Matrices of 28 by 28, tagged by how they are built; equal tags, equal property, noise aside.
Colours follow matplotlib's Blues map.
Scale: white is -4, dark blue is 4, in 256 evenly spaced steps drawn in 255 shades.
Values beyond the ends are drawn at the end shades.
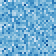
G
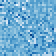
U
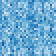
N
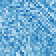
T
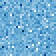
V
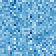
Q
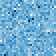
V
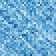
T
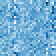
Q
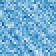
T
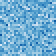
G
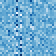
Q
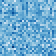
N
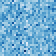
G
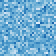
N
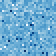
V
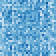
N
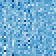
Q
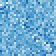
U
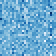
Q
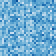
G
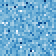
V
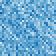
T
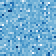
V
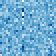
Q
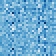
Q
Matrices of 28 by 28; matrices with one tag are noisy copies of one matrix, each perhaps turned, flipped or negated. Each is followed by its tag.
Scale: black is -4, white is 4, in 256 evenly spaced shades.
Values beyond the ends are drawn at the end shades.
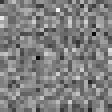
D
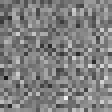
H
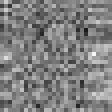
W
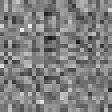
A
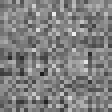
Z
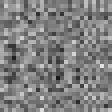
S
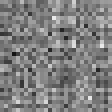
Z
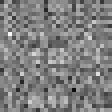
S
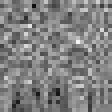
W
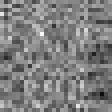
W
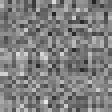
Z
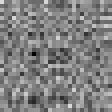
S
